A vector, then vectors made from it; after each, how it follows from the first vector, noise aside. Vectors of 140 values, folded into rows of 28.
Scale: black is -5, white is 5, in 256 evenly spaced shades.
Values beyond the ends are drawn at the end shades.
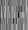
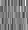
wrapped around, negated.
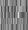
negated.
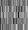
copied.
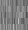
wrapped around, negated, shrunk.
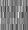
negated.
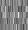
sign-scrambled.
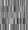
wrapped around, negated.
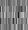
copied.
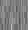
wrapped around, negated, shrunk.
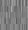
wrapped around, negated, shrunk.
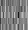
copied.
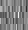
sign-scrambled.
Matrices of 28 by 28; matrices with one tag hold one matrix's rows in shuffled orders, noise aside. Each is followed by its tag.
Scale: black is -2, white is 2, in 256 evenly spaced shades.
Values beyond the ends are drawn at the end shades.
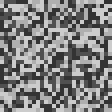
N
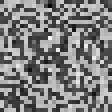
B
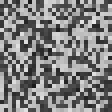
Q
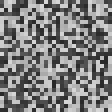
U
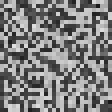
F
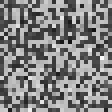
F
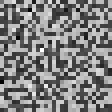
U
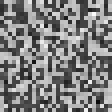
U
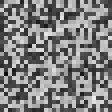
F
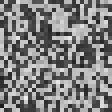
Q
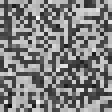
N
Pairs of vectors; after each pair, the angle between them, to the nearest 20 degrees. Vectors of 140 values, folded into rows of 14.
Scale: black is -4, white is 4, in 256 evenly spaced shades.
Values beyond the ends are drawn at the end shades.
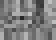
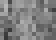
80 degrees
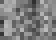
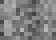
20 degrees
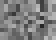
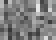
60 degrees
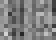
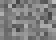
100 degrees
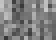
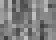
40 degrees
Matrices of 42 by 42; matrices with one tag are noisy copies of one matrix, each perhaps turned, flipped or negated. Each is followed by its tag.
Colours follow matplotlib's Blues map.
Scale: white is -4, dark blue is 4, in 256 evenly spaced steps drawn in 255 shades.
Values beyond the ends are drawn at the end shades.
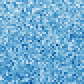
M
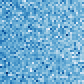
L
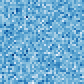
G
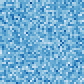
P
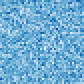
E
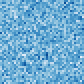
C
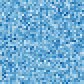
P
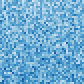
L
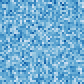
E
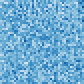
E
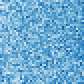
L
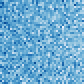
L
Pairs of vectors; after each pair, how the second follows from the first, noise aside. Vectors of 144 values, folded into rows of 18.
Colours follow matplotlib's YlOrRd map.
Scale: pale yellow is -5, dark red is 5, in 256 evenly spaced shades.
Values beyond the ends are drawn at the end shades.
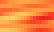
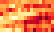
scaled up.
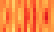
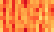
wrapped around.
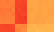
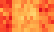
wrapped around.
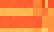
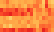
negated.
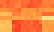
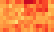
wrapped around, negated.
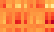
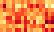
scaled up.
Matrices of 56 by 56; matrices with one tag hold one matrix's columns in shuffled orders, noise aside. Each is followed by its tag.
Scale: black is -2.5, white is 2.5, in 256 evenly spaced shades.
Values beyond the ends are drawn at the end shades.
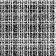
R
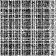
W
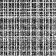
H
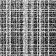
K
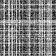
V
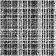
W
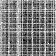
K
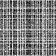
W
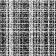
K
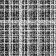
V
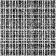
W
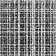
K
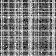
H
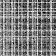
H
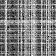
V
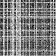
H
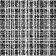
W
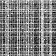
K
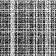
K
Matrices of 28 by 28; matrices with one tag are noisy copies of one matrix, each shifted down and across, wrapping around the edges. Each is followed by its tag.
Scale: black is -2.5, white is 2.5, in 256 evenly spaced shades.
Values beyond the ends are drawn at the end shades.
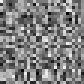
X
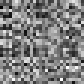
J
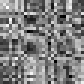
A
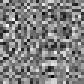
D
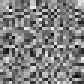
D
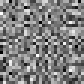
D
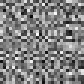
D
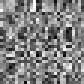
X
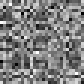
J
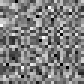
D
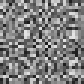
D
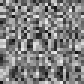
X
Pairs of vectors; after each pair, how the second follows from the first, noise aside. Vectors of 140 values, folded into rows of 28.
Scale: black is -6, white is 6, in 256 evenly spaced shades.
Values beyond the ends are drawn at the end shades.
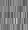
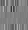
reversed, negated, partly zeroed.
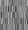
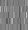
reversed, negated, partly zeroed.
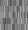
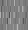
reversed, negated, partly zeroed.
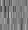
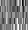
wrapped around, negated, scaled up.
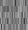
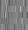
reversed, negated, partly zeroed.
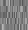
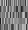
wrapped around, negated, scaled up.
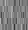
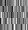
negated, scaled up.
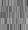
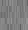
shrunk.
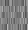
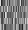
reversed, scaled up.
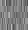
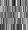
reversed, scaled up.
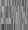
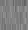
reversed, shrunk.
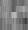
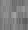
shrunk.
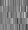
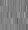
shrunk.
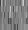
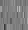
reversed, negated, partly zeroed.
